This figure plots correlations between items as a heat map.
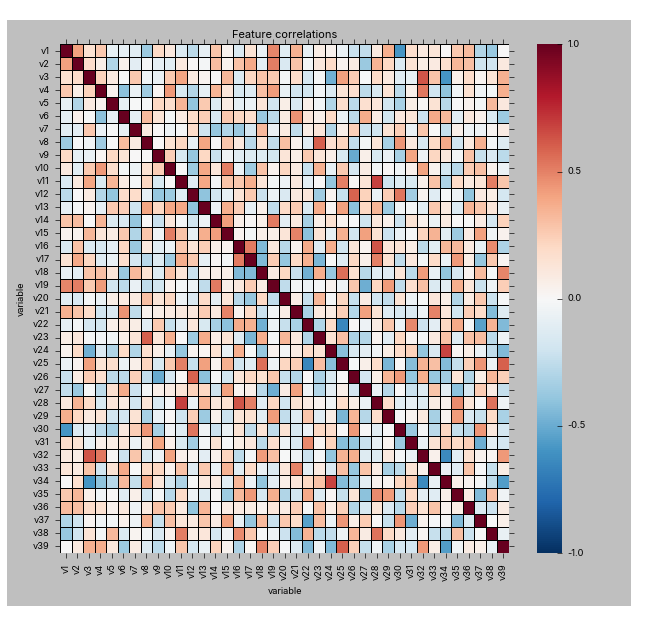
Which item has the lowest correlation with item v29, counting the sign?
v25
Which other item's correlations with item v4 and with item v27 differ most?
v19
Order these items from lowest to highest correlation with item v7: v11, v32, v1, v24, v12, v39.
v24, v1, v11, v39, v12, v32
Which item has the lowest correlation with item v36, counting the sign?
v12
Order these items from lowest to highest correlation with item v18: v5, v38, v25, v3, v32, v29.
v29, v38, v5, v3, v32, v25
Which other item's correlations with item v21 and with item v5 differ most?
v38
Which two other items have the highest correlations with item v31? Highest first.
v22, v9
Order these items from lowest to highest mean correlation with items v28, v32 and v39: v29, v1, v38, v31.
v31, v29, v1, v38
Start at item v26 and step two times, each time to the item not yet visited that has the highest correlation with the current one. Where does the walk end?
v30
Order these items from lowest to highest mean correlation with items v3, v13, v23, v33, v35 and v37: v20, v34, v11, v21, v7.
v34, v7, v20, v21, v11
